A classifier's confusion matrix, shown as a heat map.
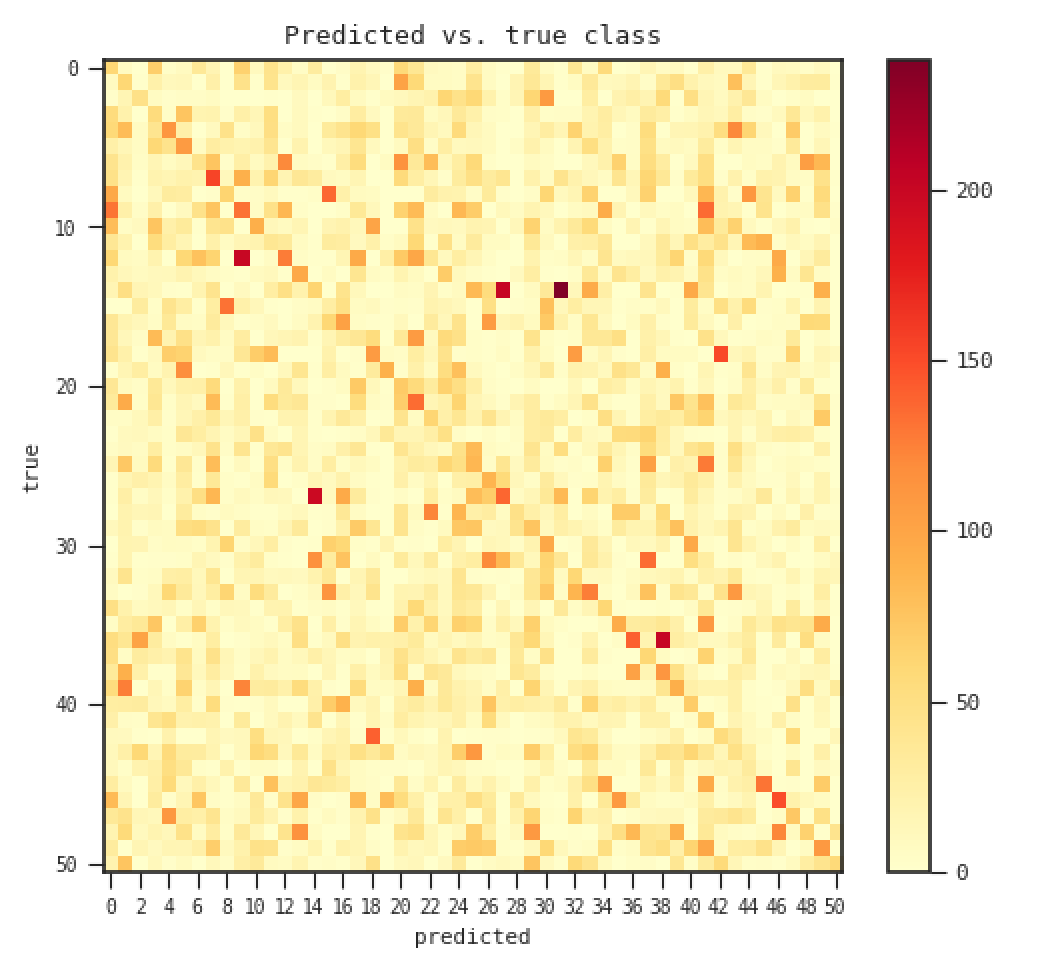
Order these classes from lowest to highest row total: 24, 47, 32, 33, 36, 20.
32, 20, 24, 47, 36, 33
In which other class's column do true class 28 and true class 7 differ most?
22
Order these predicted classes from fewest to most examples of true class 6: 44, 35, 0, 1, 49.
44, 1, 0, 35, 49
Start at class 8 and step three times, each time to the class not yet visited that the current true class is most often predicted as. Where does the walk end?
40
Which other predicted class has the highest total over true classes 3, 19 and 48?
5
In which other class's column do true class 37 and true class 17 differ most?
21
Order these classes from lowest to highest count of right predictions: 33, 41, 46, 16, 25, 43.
43, 41, 25, 16, 33, 46
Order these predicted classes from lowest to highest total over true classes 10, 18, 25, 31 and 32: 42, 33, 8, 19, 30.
19, 8, 33, 30, 42
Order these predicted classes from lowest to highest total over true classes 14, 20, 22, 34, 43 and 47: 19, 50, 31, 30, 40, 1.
50, 19, 30, 1, 40, 31
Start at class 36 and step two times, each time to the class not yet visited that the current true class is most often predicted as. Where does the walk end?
1
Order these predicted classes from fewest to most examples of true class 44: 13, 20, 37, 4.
20, 13, 37, 4
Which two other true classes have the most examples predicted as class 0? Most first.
9, 8
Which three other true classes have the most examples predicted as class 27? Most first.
14, 31, 26
